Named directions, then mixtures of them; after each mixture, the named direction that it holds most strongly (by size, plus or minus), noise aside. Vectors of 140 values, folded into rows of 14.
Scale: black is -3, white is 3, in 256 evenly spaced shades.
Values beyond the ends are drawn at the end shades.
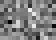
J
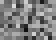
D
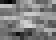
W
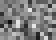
J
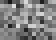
D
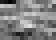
W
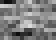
W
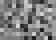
D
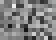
D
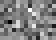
J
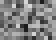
D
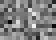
J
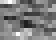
W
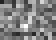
D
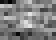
W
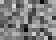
D
